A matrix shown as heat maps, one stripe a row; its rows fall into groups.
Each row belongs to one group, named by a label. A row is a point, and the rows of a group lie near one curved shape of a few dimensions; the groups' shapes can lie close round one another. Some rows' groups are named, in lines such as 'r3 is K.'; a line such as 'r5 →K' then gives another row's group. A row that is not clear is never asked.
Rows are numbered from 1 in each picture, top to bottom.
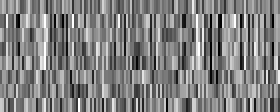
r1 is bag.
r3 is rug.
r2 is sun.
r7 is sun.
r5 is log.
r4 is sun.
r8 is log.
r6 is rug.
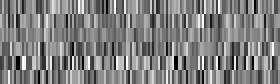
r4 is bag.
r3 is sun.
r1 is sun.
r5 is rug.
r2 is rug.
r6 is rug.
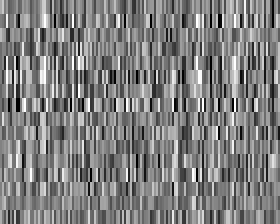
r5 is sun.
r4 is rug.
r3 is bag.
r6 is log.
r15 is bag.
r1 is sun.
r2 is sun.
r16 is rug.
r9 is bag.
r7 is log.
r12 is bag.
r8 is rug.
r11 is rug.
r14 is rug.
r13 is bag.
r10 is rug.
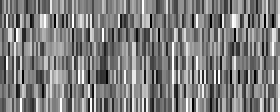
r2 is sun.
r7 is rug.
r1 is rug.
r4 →bag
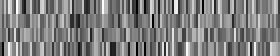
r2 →sun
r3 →rug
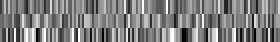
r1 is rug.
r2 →rug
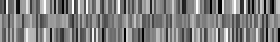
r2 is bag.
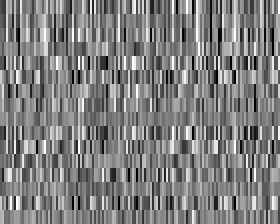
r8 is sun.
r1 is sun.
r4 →sun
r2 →sun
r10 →sun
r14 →sun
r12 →rug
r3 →sun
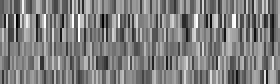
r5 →bag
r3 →log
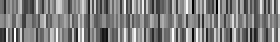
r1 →sun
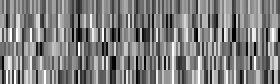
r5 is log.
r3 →bag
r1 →sun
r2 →bag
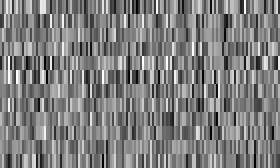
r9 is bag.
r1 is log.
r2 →rug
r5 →rug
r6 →bag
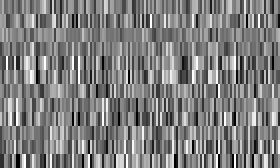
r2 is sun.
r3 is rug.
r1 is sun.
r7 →sun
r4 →rug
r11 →sun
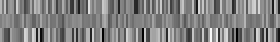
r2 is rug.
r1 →sun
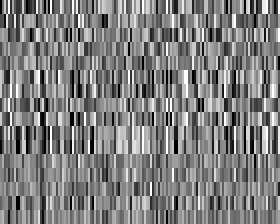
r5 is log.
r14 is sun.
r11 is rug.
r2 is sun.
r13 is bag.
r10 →rug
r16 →bag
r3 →rug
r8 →rug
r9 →bag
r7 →bag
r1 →rug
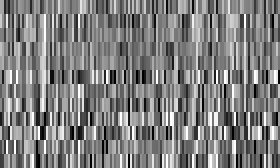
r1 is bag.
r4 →rug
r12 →rug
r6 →log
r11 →sun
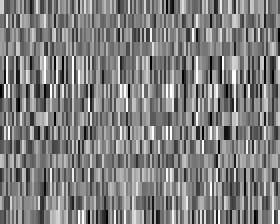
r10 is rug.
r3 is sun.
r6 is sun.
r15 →bag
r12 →bag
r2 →sun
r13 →rug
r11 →rug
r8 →rug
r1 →bag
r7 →rug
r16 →sun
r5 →sun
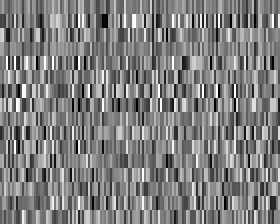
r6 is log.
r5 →log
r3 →bag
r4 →sun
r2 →sun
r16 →rug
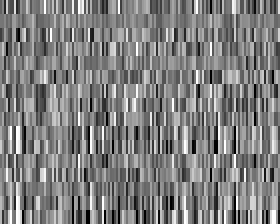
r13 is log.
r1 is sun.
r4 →log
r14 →bag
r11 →bag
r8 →bag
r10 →bag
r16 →bag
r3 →rug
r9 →sun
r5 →sun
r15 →bag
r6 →sun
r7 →log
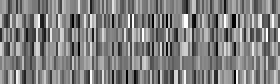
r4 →bag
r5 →rug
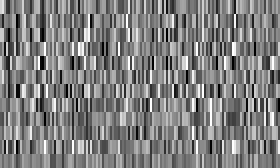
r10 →bag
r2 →rug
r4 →sun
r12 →rug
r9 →log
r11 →sun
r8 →sun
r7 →rug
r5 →bag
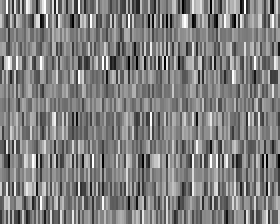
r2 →bag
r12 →log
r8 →rug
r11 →sun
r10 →sun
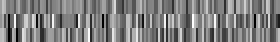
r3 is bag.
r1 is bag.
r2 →log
